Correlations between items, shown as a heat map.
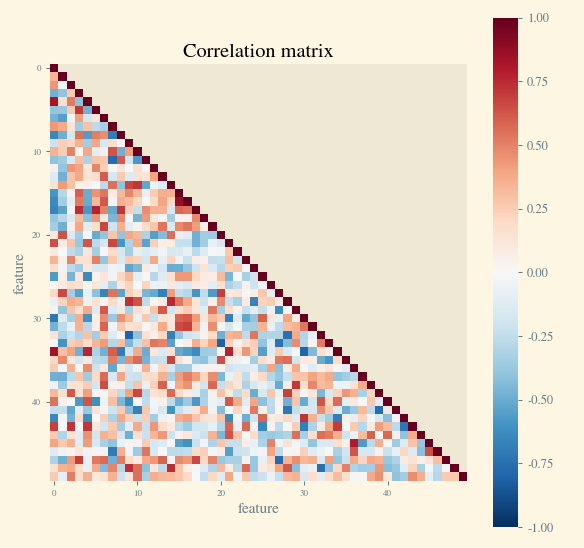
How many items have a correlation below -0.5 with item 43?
3
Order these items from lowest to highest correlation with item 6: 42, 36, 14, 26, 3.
14, 26, 36, 42, 3
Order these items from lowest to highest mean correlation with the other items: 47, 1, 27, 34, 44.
27, 1, 34, 44, 47
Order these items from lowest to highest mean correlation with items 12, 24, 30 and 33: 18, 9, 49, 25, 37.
9, 25, 49, 18, 37
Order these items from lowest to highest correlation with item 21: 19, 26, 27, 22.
26, 19, 27, 22
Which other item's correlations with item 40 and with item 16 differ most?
15
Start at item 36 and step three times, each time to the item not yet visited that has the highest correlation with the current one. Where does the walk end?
11
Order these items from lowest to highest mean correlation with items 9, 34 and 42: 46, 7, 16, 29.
29, 46, 16, 7
